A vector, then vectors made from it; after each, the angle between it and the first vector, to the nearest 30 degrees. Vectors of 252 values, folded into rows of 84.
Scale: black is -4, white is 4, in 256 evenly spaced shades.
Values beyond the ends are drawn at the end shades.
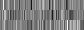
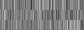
30 degrees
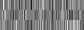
30 degrees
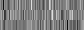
150 degrees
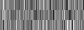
60 degrees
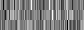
150 degrees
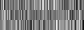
60 degrees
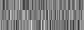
120 degrees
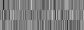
150 degrees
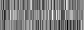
150 degrees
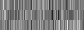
30 degrees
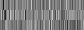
150 degrees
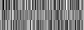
120 degrees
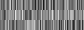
120 degrees
